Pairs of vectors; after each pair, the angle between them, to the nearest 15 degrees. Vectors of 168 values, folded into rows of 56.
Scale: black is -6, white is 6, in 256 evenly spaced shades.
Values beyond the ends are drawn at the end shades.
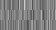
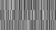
150 degrees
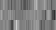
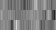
15 degrees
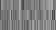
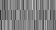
75 degrees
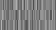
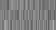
75 degrees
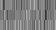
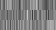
60 degrees
